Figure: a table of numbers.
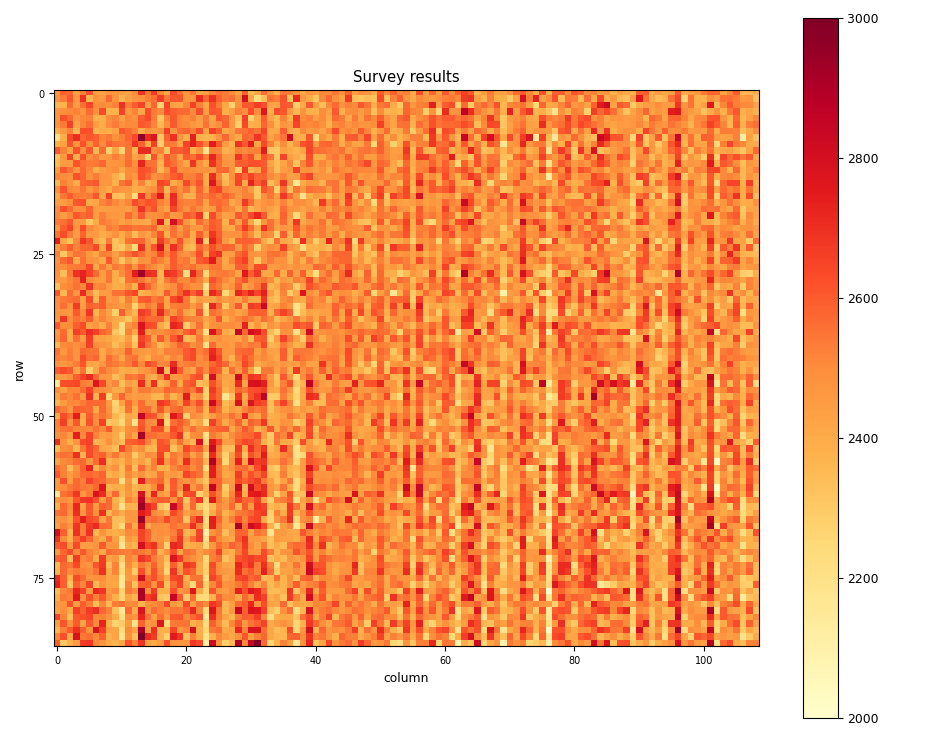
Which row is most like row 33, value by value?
56
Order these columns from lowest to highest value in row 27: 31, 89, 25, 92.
89, 92, 25, 31
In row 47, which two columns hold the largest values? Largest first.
83, 32
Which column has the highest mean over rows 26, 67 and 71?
101
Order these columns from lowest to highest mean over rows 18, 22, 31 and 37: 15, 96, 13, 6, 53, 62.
62, 53, 6, 15, 13, 96
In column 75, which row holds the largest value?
45
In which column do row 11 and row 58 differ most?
73
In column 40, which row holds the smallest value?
66
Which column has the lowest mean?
76
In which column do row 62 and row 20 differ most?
31
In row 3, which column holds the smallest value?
77
